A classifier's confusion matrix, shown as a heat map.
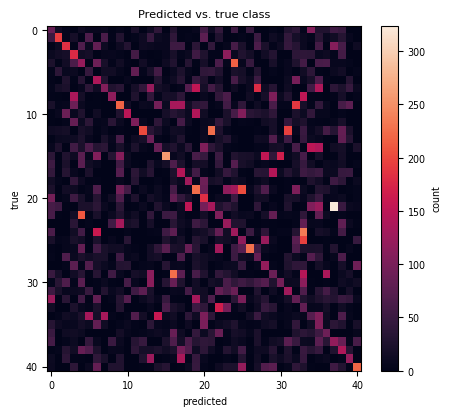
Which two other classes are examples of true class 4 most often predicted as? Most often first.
24, 6
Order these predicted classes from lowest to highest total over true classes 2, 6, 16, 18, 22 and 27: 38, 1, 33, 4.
1, 33, 38, 4
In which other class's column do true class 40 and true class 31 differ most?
25
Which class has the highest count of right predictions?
15
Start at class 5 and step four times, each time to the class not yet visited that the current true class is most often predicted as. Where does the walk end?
9
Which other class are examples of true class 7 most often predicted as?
27
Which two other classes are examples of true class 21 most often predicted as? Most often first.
37, 18
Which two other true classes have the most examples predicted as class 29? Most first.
17, 8
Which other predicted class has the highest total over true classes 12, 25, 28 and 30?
33
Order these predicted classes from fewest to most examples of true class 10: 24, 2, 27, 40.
40, 27, 24, 2
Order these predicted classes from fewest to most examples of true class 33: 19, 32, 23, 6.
32, 6, 19, 23
